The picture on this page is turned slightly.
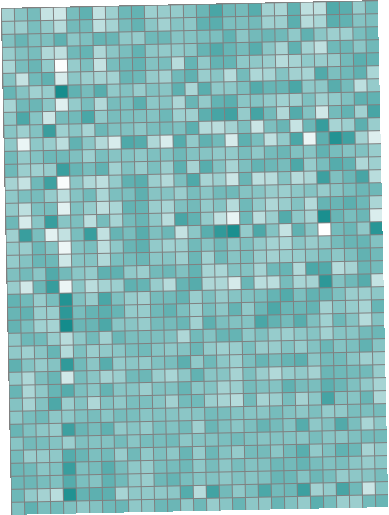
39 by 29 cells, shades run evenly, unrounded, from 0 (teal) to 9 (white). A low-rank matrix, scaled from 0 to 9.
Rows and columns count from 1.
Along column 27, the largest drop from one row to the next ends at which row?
11
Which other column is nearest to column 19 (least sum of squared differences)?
10
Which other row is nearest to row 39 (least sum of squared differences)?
3
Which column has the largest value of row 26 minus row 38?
5
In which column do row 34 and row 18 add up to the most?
25
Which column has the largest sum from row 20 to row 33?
18
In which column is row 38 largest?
28
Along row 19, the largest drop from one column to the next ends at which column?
6
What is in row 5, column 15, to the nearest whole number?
3
